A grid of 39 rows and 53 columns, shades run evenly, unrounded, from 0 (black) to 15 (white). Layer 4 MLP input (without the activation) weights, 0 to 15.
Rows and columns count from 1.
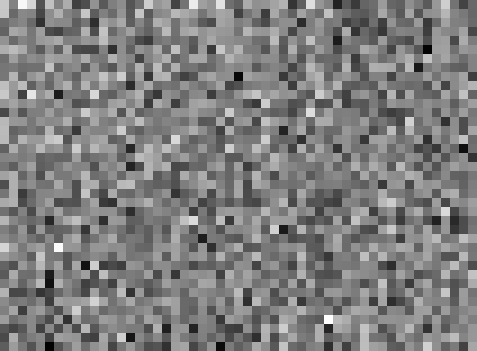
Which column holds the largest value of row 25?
22
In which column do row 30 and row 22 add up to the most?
51
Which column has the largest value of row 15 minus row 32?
6
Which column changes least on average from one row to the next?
4
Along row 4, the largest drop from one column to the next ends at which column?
40
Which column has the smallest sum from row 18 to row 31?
36
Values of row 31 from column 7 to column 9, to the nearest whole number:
8 7 8
